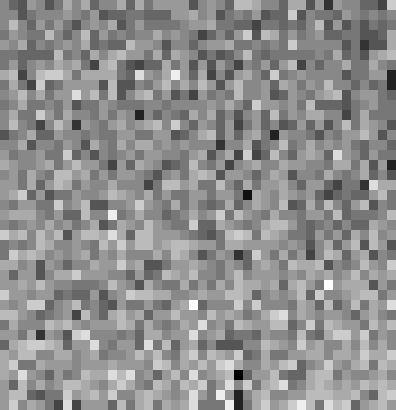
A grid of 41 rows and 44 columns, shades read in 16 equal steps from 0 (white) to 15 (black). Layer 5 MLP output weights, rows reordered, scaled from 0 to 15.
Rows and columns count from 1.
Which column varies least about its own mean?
21
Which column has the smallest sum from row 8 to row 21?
8
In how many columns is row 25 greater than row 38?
20
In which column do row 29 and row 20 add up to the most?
28
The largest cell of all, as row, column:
38, 27
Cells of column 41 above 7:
17
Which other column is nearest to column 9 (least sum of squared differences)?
40
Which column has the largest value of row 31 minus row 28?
19
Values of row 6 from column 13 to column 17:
5 4 6 6 8
